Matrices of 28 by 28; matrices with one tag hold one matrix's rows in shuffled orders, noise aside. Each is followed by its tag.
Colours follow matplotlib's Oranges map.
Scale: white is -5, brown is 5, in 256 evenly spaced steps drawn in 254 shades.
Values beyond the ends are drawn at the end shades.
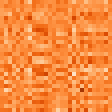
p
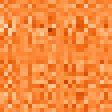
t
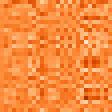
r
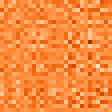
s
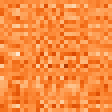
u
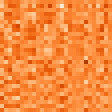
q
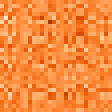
t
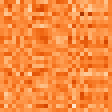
p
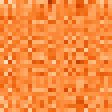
t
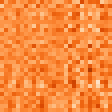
s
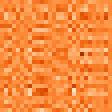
p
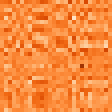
p
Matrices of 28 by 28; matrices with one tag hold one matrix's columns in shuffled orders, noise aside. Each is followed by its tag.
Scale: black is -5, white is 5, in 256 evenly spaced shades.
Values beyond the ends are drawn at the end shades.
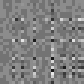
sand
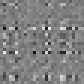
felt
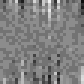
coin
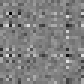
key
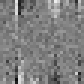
coin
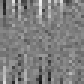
coin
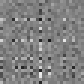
sand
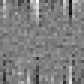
coin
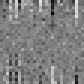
coin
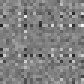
key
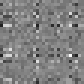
key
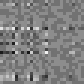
felt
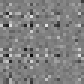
key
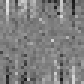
coin
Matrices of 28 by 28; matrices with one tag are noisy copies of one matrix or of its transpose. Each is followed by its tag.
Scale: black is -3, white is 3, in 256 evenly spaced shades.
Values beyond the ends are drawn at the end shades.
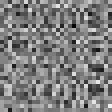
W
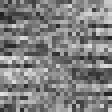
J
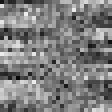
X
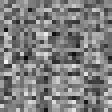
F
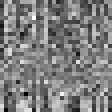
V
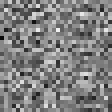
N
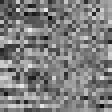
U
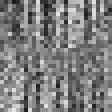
J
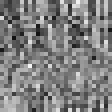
U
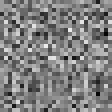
N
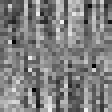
J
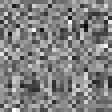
N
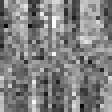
X
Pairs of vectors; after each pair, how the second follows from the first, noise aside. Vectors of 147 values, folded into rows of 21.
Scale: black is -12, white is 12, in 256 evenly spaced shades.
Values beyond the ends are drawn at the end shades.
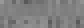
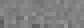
wrapped around, partly zeroed.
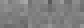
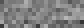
wrapped around, negated, scaled up.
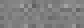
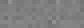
reversed, shrunk.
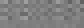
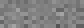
reversed, negated.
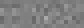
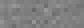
negated, partly zeroed.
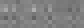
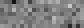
wrapped around, negated, scaled up.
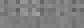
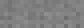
reversed, shrunk.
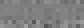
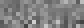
negated, scaled up.
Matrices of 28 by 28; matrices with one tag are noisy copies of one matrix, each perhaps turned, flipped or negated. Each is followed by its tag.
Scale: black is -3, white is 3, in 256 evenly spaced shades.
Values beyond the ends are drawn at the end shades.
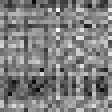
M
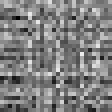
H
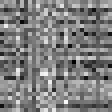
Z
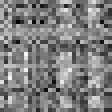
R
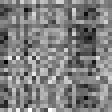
M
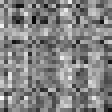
R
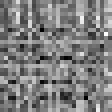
H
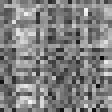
M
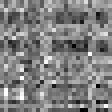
R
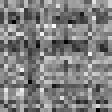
R
